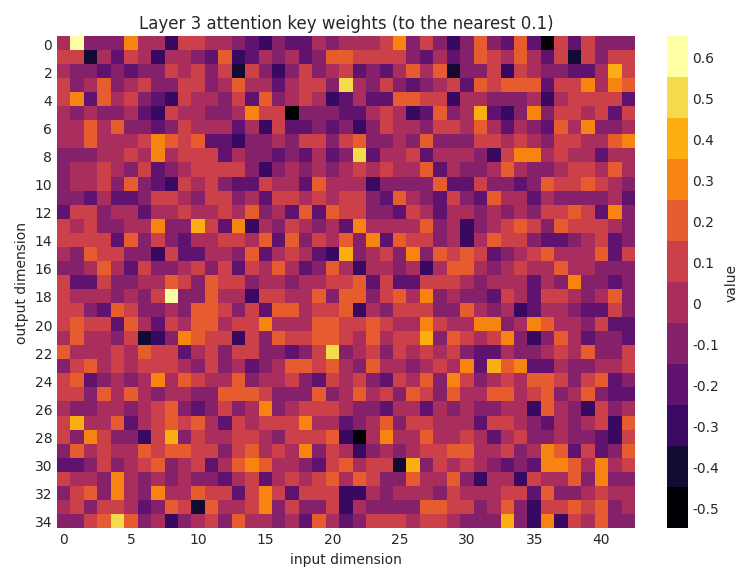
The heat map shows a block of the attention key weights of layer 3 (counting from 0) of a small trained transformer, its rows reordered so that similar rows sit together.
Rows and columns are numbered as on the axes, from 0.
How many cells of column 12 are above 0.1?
2
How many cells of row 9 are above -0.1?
29
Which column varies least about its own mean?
0
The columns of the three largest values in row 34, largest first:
4, 33, 36
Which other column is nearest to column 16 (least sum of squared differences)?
30
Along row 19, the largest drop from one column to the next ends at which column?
22
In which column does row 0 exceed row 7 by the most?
1
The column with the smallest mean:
35
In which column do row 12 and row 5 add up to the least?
17
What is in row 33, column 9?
0.1
